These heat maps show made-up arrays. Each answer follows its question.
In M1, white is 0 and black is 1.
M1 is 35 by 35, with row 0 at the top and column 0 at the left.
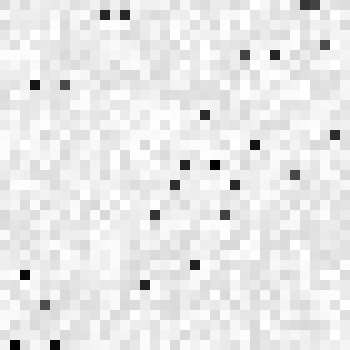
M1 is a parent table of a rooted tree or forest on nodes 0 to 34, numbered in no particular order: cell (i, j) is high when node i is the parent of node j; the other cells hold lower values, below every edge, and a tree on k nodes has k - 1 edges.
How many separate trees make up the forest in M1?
10
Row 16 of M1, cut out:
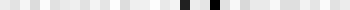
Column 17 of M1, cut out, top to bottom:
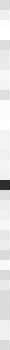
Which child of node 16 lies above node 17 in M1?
18
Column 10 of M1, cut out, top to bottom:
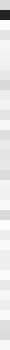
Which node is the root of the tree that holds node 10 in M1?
34
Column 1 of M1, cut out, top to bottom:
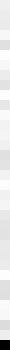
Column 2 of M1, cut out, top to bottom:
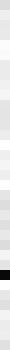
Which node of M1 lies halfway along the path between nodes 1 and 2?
5
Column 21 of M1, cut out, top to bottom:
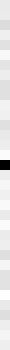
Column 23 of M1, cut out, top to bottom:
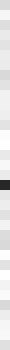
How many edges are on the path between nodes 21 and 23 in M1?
3
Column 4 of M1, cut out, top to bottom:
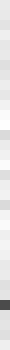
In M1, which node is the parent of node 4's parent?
0
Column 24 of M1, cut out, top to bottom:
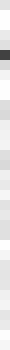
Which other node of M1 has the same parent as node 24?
27
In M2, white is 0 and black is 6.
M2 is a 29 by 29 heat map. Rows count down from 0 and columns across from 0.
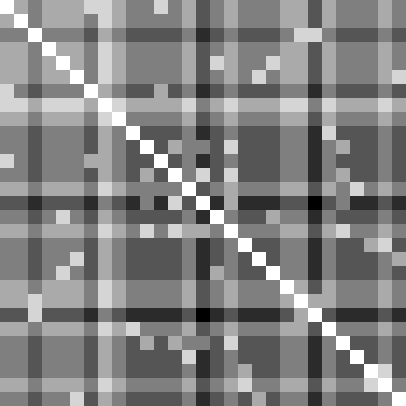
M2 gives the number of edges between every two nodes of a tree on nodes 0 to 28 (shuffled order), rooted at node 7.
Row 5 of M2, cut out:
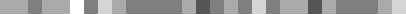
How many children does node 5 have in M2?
2
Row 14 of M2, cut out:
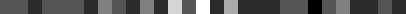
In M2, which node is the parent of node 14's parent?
16
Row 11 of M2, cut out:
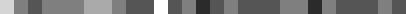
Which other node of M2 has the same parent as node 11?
6
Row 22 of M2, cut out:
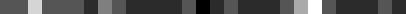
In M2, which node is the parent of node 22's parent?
21
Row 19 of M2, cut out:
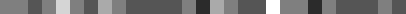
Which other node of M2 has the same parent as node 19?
15
